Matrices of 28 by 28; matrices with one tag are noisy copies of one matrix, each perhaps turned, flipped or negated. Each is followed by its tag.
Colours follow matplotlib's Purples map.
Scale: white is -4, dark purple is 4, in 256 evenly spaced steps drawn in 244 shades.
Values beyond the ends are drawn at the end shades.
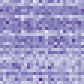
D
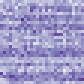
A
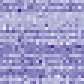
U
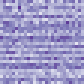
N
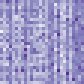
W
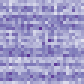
A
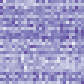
U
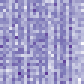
W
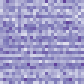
N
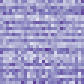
N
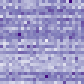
U
